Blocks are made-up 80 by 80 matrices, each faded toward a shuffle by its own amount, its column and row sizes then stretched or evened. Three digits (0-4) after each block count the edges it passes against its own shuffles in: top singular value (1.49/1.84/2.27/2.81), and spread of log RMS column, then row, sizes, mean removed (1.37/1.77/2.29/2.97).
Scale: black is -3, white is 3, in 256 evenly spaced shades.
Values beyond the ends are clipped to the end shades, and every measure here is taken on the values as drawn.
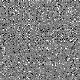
2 2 2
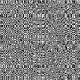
4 3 2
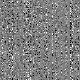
1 4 0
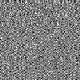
3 0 0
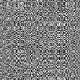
4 4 0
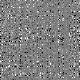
1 4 3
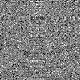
2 0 0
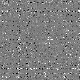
0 2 3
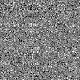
2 0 2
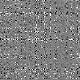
2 4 4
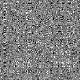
2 2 2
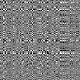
4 4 4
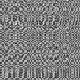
4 0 3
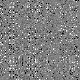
2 3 0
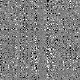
0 4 3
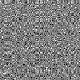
4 0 0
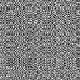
4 2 2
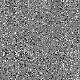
1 2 2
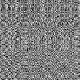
4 1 0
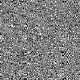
2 2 2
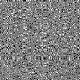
3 1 1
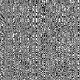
3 4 0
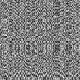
4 2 2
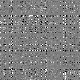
2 4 4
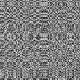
4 2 2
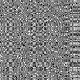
4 2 1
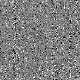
0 3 1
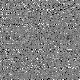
1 0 3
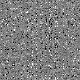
0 3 1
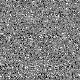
0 0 3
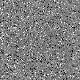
1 1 0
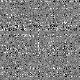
0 3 4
